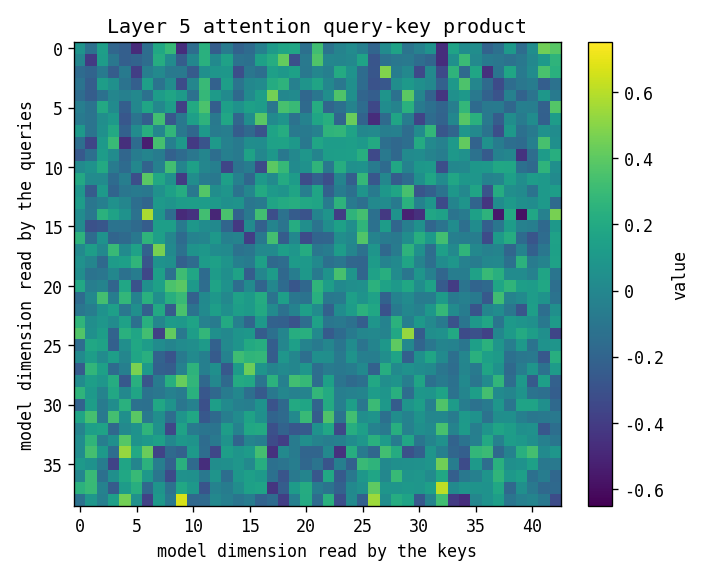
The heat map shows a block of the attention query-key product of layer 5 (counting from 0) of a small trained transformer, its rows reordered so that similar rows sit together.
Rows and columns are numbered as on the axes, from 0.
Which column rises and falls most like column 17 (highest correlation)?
23
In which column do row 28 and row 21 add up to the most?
9
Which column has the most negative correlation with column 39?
42
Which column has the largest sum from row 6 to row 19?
7
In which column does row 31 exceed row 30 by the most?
5
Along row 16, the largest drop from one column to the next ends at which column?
18
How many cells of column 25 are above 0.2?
7
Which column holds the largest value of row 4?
17
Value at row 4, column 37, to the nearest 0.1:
-0.3
